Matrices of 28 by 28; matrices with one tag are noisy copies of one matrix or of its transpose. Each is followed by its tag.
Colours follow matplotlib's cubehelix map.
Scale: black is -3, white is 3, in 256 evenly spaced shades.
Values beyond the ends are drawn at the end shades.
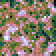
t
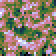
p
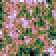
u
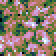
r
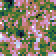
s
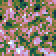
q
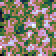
r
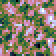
q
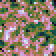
t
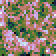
p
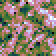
q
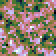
q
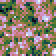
s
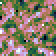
q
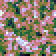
p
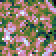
t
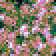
r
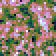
p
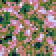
q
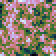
u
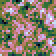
q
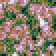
p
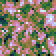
q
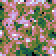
u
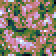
p
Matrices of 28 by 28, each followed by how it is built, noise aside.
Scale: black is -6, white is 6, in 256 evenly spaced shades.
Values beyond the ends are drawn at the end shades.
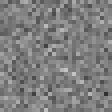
noise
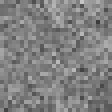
smooth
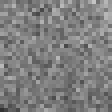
smooth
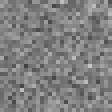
noise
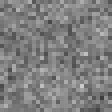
smooth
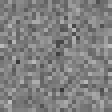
blocks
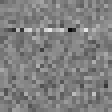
uneven rows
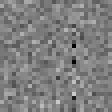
uneven columns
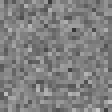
noise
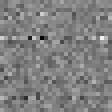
uneven rows
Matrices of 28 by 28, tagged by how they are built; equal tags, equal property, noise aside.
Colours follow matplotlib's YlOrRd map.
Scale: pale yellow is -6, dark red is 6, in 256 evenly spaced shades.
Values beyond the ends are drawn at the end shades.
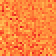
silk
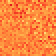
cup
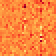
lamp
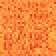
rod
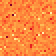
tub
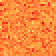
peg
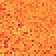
silk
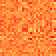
peg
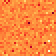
tub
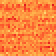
rod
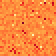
tub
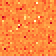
tub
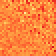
cup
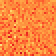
silk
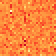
lamp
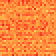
rod
